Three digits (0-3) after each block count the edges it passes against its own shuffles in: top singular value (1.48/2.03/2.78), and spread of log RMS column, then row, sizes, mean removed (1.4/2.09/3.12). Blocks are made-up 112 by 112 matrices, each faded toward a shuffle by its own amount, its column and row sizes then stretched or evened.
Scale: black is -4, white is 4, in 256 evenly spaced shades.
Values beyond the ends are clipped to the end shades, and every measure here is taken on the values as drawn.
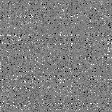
1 1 2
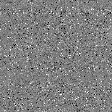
0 1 2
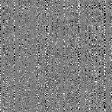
2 3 1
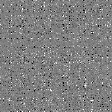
0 2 2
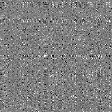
2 2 2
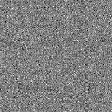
2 0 1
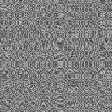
3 0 0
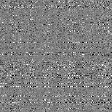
1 2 3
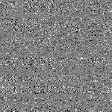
1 1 3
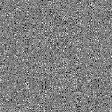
2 2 0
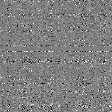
1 2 3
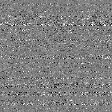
0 0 3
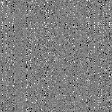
0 3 1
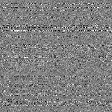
2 0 3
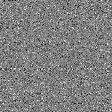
1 0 1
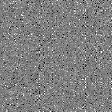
2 2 1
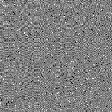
3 0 0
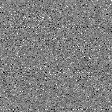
1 0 2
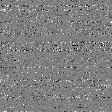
0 0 3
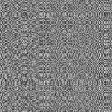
3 3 1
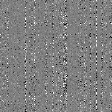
1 3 1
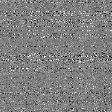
0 1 3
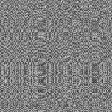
3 0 2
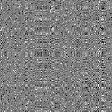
3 2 1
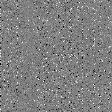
0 2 0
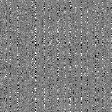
2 3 1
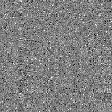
2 1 0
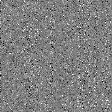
0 2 0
